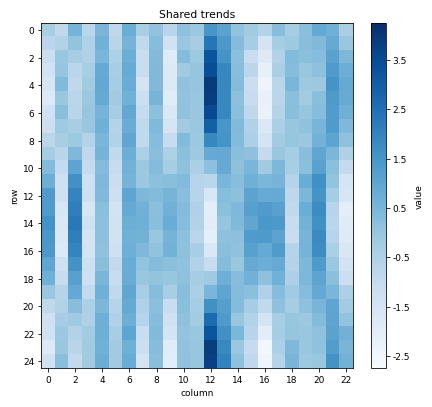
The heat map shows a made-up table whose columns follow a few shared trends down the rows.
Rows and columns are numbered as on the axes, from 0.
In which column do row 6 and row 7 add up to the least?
16
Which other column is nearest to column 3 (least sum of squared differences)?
5
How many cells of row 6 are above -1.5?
21
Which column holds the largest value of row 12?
2
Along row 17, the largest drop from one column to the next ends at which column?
3
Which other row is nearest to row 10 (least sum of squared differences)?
18
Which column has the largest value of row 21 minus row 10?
12
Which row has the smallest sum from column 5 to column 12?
15
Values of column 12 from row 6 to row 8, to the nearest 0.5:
3.5 3 2
